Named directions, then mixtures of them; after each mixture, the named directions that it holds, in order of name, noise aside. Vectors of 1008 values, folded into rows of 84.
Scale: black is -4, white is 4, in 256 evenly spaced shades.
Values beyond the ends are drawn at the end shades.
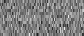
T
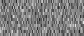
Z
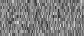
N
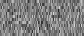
N, T.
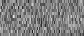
N, T, Z.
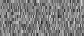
N, T.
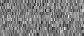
T.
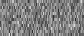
N, Z.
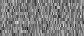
N, Z.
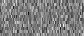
N, T, Z.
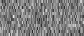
N, Z.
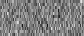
N.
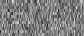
N.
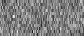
N, T, Z.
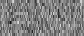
N.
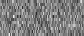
N, Z.
